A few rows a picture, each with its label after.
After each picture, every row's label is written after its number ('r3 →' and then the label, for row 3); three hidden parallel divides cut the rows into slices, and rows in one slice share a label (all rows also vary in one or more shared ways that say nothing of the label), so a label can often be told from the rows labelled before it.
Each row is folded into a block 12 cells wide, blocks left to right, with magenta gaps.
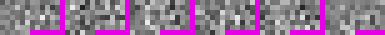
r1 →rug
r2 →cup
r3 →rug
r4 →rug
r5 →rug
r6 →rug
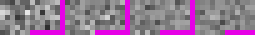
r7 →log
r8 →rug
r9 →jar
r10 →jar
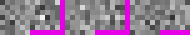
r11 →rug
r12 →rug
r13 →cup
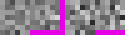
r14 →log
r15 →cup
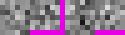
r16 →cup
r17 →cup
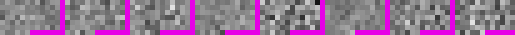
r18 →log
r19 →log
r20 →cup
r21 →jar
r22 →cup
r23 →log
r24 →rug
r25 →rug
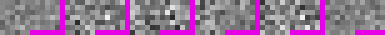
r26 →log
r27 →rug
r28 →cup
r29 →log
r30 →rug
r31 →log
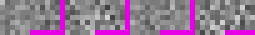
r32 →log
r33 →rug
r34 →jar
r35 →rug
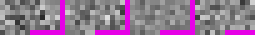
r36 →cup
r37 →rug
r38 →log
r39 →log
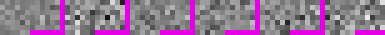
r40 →log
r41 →cup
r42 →jar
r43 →jar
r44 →cup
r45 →rug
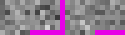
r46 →log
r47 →log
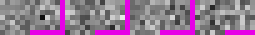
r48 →cup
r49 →jar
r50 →rug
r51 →cup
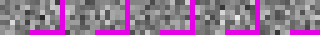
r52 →cup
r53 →jar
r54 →jar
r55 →rug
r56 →log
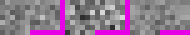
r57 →log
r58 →jar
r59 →jar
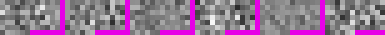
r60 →cup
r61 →rug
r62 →jar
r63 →rug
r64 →jar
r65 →rug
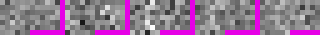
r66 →jar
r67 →cup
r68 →rug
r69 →log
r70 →rug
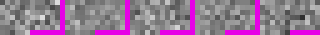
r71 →rug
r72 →jar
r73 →log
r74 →jar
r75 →cup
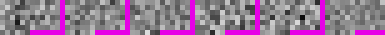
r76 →cup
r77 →log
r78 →jar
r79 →rug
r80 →cup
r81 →log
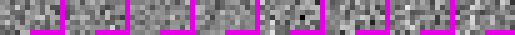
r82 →rug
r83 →log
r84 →log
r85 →log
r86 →cup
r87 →rug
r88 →rug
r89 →log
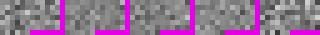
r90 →jar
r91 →log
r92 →jar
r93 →jar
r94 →log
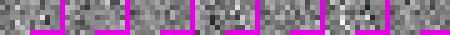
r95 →rug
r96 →jar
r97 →log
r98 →cup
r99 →jar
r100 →rug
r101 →log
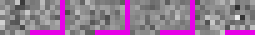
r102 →jar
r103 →jar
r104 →jar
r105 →rug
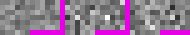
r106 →jar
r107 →rug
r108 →rug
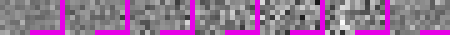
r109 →jar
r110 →jar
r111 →jar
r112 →log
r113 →cup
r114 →rug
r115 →log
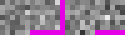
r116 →log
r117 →rug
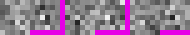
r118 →rug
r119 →rug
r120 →cup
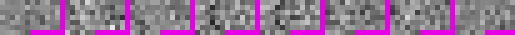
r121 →jar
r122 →log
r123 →log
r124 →cup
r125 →cup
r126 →log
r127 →jar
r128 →log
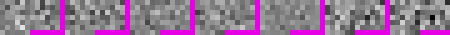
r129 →rug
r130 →jar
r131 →jar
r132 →jar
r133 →jar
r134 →cup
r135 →cup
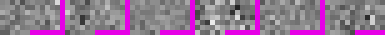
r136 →log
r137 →jar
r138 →log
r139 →rug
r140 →log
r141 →cup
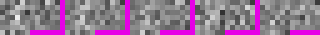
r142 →log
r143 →log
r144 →log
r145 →cup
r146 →cup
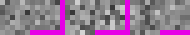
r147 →jar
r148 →cup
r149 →jar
